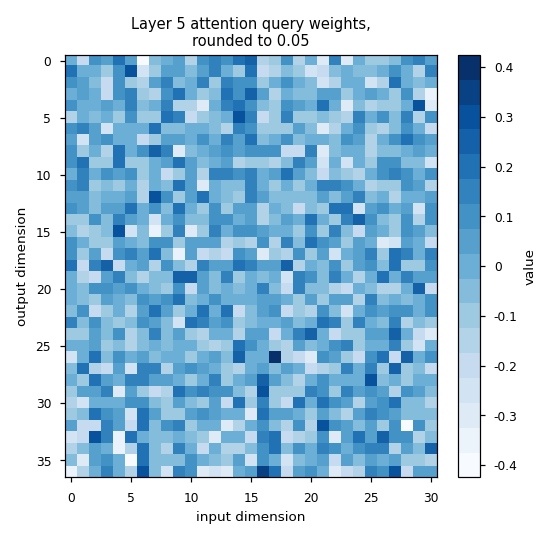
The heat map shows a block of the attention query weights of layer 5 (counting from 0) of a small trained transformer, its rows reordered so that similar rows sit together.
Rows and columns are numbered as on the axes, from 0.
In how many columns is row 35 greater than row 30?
10
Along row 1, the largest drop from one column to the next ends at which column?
6
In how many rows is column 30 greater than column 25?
11
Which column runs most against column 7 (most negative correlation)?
9
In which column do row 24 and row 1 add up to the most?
27
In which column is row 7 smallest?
1
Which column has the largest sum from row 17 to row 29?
25
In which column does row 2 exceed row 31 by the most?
15
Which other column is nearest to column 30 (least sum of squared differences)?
17
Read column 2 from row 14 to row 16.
0.1 -0.1 -0.1
